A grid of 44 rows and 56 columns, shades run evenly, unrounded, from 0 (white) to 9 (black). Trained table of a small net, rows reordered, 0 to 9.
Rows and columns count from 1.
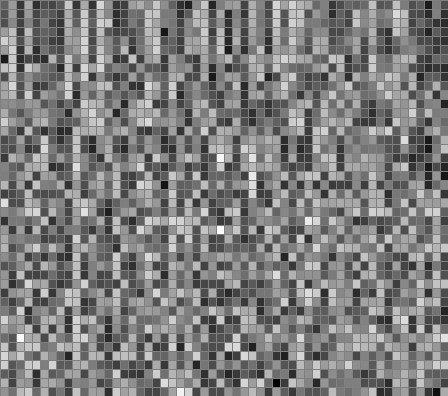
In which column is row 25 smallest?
39
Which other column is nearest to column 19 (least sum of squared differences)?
13
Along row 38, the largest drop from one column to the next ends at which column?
3
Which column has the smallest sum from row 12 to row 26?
10
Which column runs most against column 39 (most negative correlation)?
41
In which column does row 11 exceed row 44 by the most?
23
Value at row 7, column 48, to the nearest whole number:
5
